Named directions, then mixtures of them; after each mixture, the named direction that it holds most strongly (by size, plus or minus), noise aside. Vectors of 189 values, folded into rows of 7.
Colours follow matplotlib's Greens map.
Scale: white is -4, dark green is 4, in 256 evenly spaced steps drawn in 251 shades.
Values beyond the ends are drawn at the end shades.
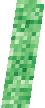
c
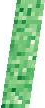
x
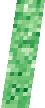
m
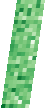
x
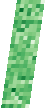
x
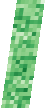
c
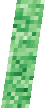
c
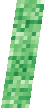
c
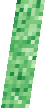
x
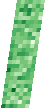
x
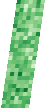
m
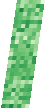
c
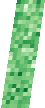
m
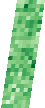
m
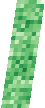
c
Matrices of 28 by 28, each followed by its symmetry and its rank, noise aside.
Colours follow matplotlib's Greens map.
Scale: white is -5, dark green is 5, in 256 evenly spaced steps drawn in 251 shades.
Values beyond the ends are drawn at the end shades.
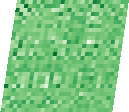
no symmetry, rank four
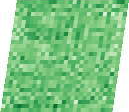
no symmetry, rank five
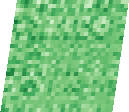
antisymmetric, rank four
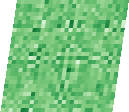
antisymmetric, rank four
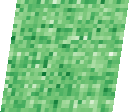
antisymmetric, rank four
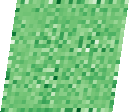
antisymmetric, rank four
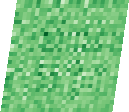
symmetric, rank three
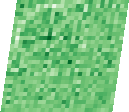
symmetric, rank five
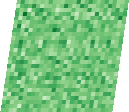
antisymmetric, rank four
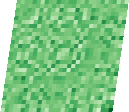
symmetric, rank four
